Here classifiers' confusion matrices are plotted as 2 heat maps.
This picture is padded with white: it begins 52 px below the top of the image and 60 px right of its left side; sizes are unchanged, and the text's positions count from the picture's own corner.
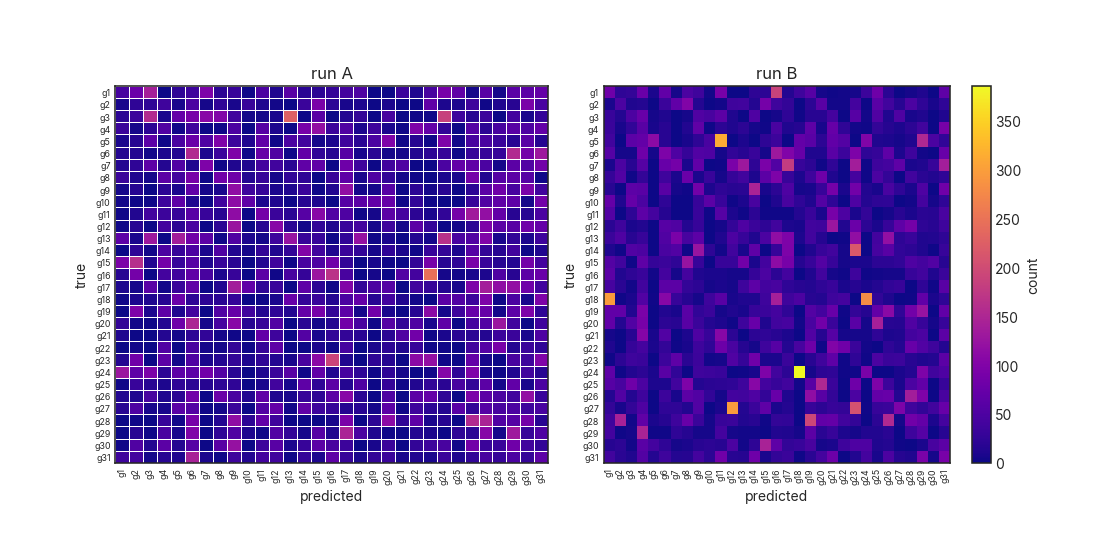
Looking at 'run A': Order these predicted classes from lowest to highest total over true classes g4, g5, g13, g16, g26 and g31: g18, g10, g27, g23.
g10, g18, g27, g23
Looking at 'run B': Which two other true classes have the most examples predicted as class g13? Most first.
g7, g15
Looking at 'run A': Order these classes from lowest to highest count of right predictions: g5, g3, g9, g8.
g5, g8, g9, g3
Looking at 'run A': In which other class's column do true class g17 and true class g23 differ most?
g16
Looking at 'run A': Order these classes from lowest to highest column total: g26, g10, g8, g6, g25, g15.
g10, g25, g8, g15, g26, g6
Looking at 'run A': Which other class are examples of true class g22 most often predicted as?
g28
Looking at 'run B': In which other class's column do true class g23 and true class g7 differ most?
g17
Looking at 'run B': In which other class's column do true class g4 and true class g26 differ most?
g28
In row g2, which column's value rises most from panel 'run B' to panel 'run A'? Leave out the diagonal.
g30
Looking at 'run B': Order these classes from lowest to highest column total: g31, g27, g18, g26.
g27, g18, g26, g31
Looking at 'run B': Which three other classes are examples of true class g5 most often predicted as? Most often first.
g11, g29, g24
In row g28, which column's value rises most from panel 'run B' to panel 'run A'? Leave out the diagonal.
g27
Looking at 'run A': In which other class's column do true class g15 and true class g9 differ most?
g2
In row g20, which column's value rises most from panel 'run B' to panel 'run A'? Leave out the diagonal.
g6
